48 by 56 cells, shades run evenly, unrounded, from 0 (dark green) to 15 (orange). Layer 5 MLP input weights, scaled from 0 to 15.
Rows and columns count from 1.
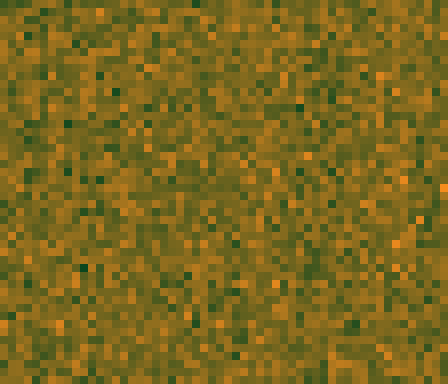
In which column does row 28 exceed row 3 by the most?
35
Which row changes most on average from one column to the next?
36
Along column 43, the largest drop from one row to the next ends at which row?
23
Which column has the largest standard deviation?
4
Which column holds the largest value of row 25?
34
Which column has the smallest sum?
6
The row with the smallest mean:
1
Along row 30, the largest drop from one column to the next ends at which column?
3
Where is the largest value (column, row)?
56, 24
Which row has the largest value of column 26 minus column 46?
31
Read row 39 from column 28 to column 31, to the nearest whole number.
5 9 5 6
